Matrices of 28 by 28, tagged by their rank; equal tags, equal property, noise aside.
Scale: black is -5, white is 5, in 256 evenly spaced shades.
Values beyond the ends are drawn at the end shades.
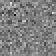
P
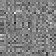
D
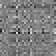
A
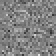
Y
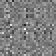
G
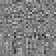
D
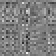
A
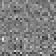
D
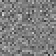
P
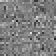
D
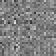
D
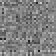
Y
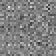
D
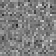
P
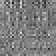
A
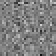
G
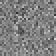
Y
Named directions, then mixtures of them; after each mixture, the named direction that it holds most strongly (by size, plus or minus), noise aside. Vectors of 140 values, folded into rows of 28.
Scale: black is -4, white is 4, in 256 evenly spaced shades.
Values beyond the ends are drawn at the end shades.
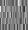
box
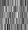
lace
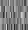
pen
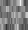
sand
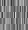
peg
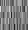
box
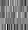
pen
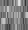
sand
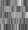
sand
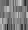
sand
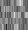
sand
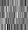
lace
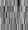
box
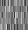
peg
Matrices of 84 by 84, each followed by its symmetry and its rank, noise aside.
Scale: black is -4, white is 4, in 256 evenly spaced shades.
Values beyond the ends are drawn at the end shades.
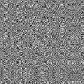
no symmetry, rank eight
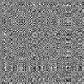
symmetric, rank six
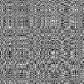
no symmetry, rank four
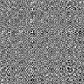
symmetric, rank six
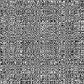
antisymmetric, rank eight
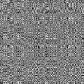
no symmetry, rank six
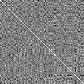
symmetric, rank six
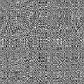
antisymmetric, rank eight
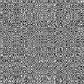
no symmetry, rank six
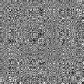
symmetric, rank eight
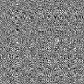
no symmetry, rank eight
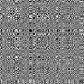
symmetric, rank four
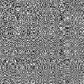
no symmetry, rank eight
